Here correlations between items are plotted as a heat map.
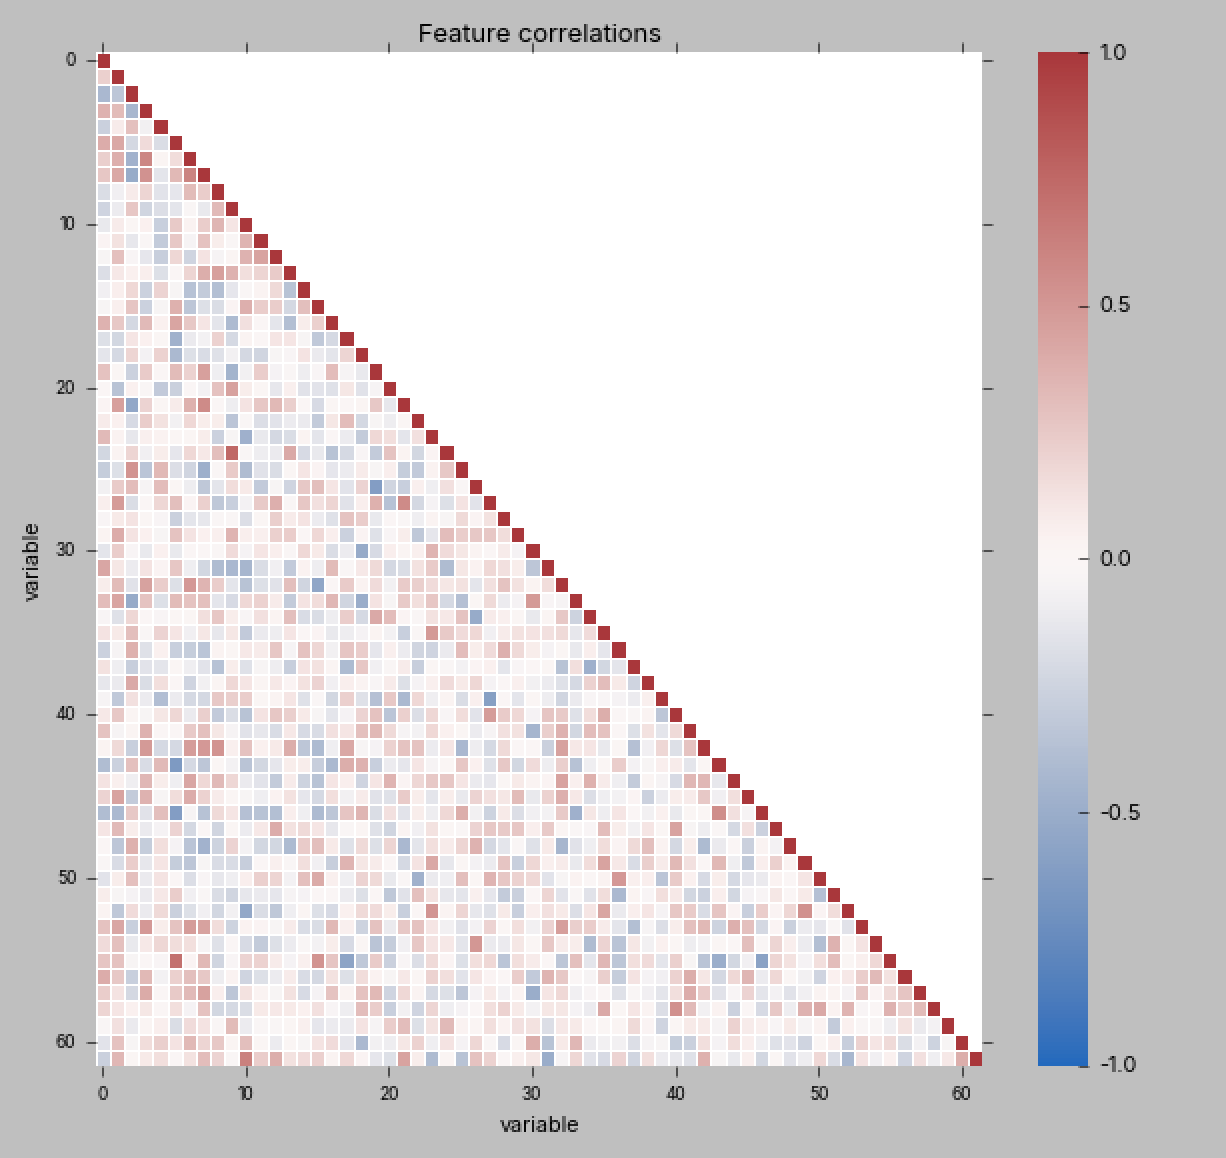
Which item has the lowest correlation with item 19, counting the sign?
26
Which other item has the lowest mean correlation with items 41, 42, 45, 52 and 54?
15
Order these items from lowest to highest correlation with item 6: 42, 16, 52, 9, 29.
52, 9, 29, 16, 42
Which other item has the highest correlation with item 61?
10
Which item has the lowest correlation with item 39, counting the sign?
27
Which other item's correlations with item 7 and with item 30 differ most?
57
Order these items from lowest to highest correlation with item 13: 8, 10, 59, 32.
59, 10, 32, 8
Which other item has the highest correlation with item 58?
40
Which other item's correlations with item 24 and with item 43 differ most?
9
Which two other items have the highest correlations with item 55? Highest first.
5, 15
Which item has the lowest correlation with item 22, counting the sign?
50
